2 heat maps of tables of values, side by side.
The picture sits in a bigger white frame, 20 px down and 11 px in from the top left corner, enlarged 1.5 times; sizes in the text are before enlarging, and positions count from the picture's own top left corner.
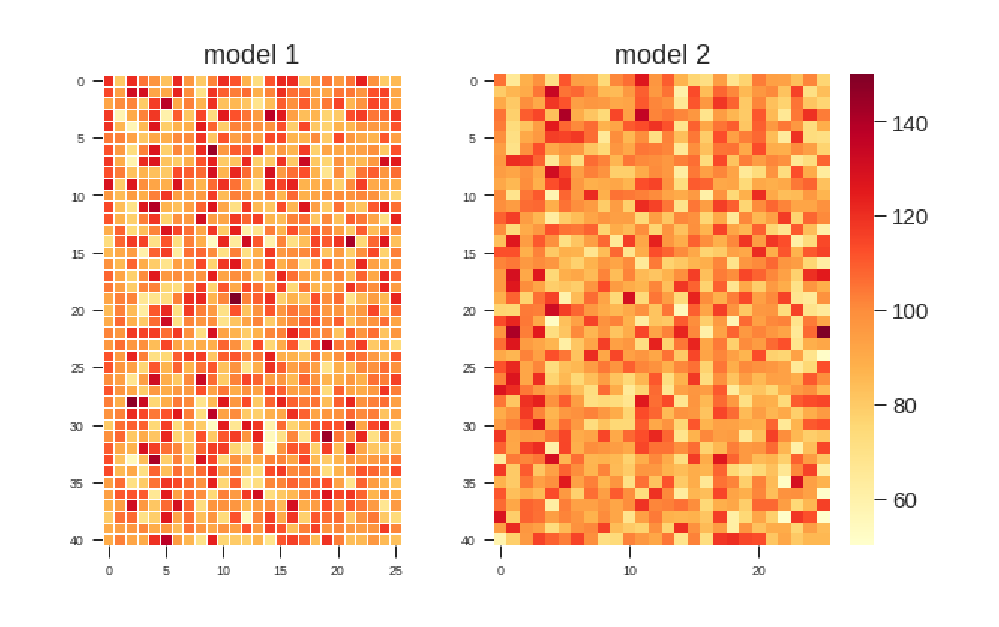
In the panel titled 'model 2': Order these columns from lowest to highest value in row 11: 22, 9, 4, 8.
8, 4, 9, 22
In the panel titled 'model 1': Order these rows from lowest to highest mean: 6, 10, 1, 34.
10, 34, 6, 1
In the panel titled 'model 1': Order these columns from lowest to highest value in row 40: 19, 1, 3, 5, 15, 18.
18, 3, 1, 15, 19, 5
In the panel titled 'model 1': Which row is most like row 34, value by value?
25
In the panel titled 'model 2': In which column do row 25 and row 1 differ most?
4
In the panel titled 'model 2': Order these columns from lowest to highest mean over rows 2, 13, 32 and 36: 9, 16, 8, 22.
22, 16, 8, 9
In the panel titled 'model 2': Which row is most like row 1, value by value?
20
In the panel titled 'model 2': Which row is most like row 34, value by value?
38
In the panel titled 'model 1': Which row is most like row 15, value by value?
20
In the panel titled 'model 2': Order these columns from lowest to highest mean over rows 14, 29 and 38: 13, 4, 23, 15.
23, 13, 4, 15
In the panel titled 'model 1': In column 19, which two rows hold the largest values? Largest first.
31, 23
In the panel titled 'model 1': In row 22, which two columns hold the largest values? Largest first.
9, 16
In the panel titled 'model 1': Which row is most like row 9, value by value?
0
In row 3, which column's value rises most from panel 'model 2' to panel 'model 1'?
22
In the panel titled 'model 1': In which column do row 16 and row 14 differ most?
11
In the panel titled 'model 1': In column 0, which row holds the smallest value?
14
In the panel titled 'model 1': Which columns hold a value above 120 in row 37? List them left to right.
2, 6, 16
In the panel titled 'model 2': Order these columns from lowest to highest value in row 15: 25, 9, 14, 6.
6, 14, 9, 25
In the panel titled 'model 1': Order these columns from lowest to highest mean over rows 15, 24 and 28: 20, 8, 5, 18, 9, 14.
9, 5, 8, 20, 18, 14
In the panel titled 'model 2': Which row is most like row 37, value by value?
32
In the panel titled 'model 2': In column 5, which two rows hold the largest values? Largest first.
3, 35
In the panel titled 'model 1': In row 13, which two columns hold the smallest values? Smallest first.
12, 13
